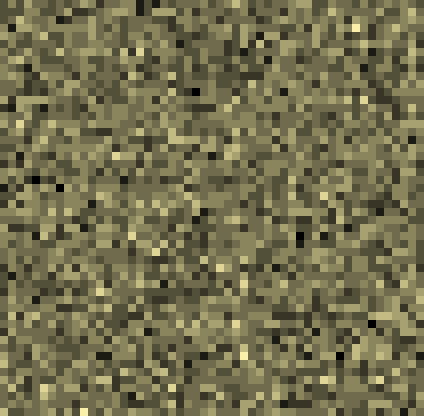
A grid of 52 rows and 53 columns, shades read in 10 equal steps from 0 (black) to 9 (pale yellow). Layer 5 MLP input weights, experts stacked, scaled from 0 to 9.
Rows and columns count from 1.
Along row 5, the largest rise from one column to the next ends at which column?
34
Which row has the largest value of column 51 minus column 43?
45
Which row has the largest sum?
16
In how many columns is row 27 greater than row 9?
27
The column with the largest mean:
52
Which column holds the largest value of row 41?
30
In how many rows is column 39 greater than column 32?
21
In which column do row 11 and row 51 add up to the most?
32
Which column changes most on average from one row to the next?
22
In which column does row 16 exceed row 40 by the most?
3
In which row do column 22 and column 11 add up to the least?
29
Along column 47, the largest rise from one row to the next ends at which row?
42
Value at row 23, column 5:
0
